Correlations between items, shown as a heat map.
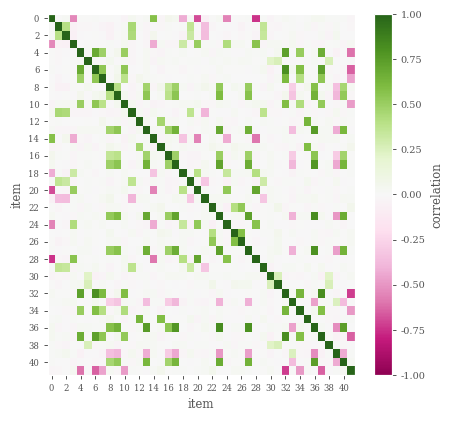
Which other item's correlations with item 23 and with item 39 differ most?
36
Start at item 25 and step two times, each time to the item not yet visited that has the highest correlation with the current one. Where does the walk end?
22
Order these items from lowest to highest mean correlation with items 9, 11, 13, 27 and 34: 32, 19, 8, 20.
20, 19, 32, 8
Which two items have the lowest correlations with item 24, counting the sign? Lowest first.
0, 14
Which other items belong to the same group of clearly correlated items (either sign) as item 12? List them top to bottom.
15, 35
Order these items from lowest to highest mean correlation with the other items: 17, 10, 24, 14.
14, 24, 10, 17
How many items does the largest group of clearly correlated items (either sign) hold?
11
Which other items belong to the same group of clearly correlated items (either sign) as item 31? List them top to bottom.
5, 30, 38
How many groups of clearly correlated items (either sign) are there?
7
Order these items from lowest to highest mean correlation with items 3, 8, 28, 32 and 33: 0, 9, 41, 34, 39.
0, 41, 39, 9, 34
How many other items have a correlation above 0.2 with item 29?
4
